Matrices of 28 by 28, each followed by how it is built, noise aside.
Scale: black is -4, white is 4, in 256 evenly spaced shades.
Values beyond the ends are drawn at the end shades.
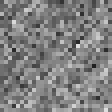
Hankel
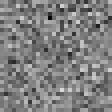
noise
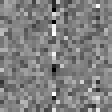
uneven columns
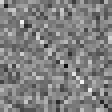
diagonal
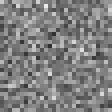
noise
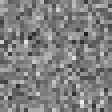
noise
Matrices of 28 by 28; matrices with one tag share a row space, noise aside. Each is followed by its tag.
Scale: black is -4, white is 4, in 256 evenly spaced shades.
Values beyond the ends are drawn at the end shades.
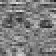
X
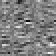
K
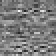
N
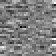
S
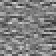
X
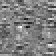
K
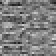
N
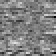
X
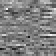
X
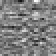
N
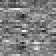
N
